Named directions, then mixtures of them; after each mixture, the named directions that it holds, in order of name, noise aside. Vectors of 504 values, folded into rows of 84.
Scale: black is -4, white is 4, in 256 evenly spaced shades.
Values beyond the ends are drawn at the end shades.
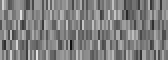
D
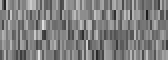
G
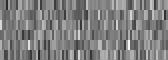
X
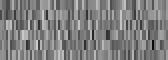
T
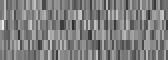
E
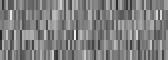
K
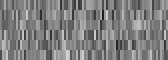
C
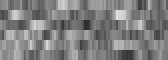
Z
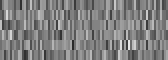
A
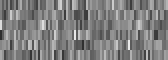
K, X, Z.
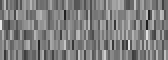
A, E, X.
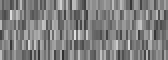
K, X, Z.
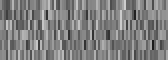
T.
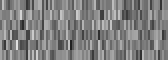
D.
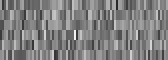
K.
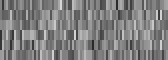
K.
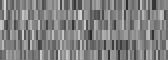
C, E.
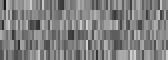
E, G, Z.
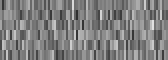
D, K, T.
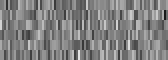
X.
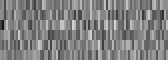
E.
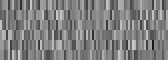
A, T.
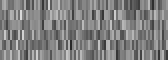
C, D.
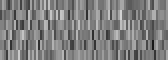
A, D, T.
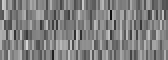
A, E, K.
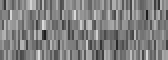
G.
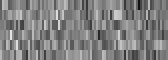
A, D, Z.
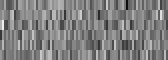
E, K.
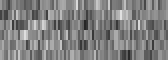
T, Z.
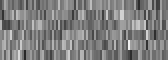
A, C, Z.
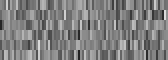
E, X.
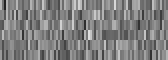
C, E, G.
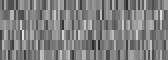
C, E, K.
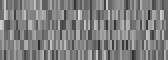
A, E.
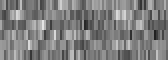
X, Z.
